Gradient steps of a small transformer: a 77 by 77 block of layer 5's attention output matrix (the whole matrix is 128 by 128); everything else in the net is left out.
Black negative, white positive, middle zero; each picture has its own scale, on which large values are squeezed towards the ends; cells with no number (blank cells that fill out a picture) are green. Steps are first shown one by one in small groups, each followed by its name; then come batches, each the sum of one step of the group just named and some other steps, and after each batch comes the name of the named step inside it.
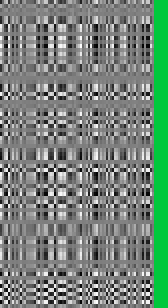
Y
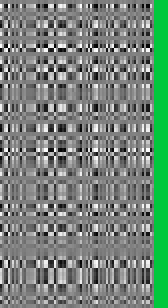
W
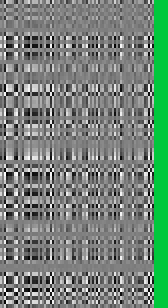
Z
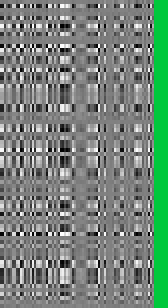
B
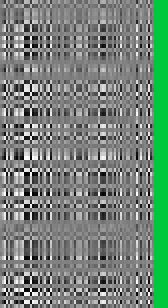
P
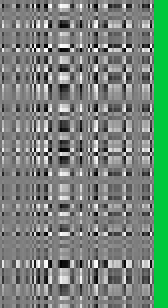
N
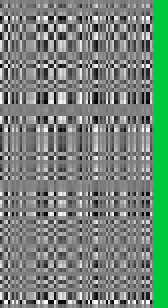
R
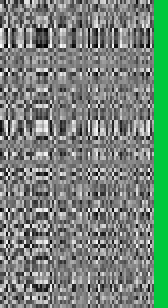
W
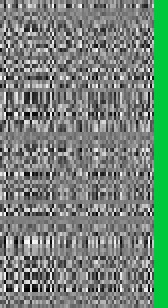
W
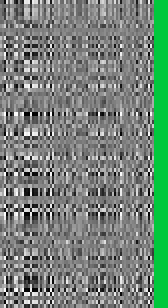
Z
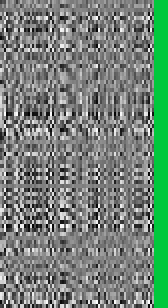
R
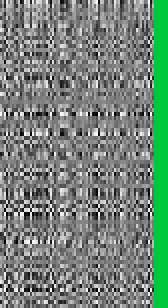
Y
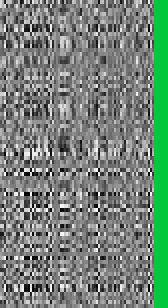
P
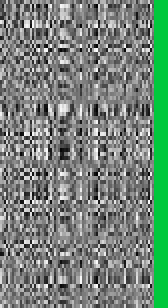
N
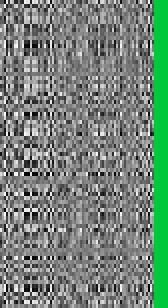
P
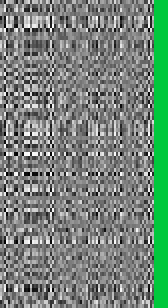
R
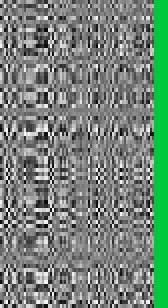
R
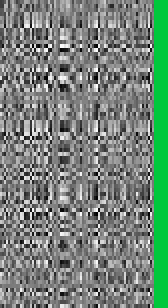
N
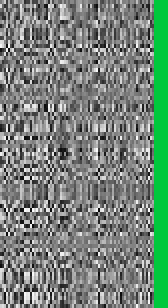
W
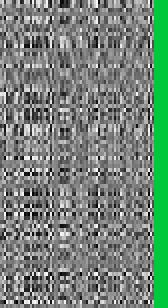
P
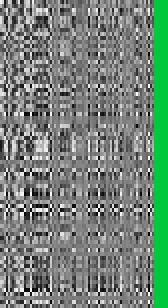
P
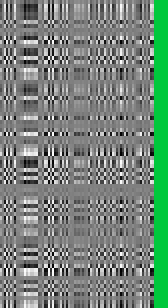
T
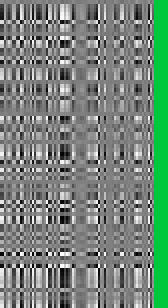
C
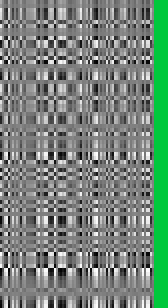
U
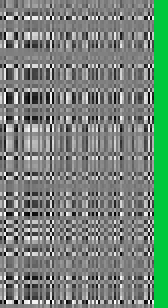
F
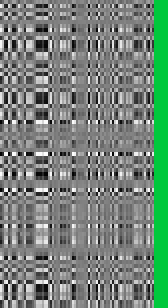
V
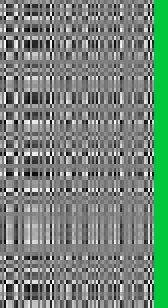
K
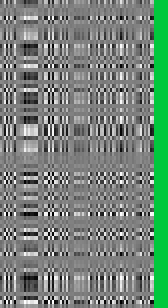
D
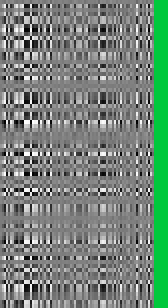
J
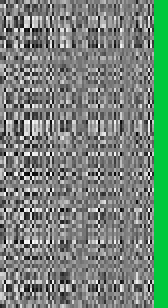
K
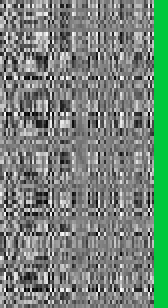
D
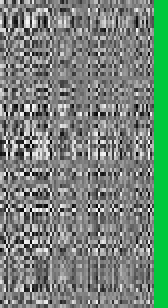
J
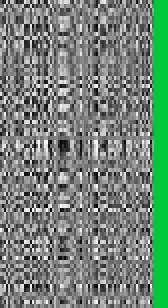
J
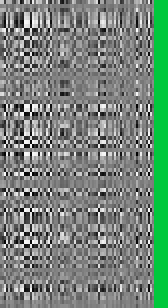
J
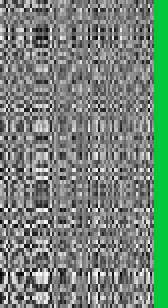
U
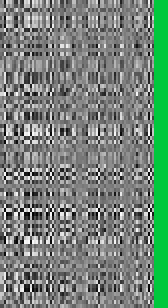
F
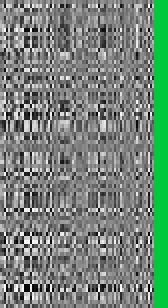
J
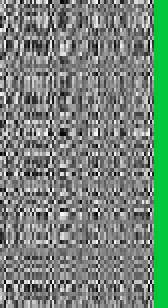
K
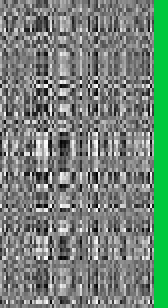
J
